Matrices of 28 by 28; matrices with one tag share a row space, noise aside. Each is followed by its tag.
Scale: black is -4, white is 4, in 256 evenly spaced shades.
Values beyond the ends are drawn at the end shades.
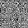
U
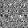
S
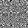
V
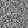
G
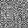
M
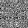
U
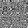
V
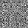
V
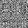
V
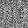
S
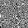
U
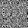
V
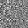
G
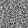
S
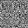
U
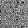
U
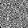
G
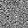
G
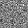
S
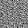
S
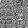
M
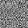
M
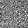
U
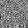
G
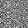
G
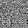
V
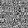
U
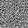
U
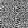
U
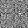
M
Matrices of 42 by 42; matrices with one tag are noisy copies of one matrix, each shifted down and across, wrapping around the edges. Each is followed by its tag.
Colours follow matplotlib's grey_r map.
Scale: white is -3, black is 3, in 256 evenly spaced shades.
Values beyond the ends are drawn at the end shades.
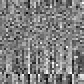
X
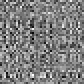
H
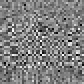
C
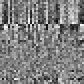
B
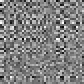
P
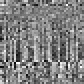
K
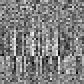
X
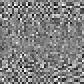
C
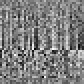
K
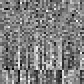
X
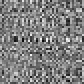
H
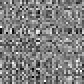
H
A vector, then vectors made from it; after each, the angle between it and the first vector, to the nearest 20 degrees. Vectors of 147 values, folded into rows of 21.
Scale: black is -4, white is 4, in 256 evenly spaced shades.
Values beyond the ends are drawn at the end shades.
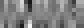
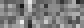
140 degrees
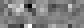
60 degrees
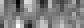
140 degrees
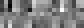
60 degrees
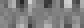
120 degrees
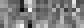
140 degrees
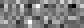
60 degrees
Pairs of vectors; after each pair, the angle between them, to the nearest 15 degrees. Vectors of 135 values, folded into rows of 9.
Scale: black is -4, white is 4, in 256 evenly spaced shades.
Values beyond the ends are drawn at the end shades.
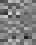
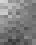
120 degrees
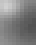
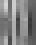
60 degrees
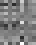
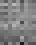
150 degrees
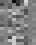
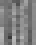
60 degrees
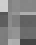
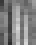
105 degrees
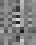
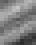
105 degrees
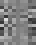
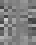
15 degrees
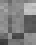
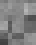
30 degrees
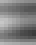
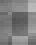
120 degrees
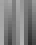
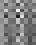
60 degrees
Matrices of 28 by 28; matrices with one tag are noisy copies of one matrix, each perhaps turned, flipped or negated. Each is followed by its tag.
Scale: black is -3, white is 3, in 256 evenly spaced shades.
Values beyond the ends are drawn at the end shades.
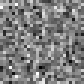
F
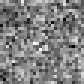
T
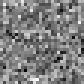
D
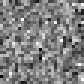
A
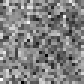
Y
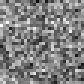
T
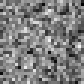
Y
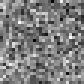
T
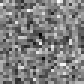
T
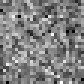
Y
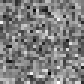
T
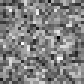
D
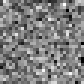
A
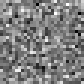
F
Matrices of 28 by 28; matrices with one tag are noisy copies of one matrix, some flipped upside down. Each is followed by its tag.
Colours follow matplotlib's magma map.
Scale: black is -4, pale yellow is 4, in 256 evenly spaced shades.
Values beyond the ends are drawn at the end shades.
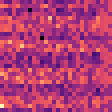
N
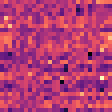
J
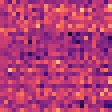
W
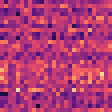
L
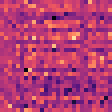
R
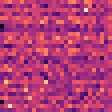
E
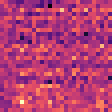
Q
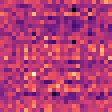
R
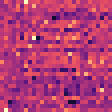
R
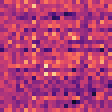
R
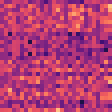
W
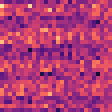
N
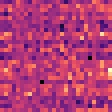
J
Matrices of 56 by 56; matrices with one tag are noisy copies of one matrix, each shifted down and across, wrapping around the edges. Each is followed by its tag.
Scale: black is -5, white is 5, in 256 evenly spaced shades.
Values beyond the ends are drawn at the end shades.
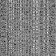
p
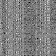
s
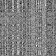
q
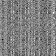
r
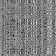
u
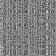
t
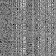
s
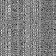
s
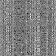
s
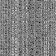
p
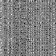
p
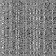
r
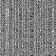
t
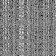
u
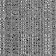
p
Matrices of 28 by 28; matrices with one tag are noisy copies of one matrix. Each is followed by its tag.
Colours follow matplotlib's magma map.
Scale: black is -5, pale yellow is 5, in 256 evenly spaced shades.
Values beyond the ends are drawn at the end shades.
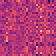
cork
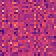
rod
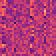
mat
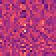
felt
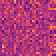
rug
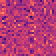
mat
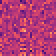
felt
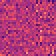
cork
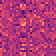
felt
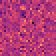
felt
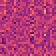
mat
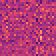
cork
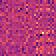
cork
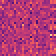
rug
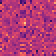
felt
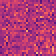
cork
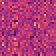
rod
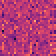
rug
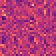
mat
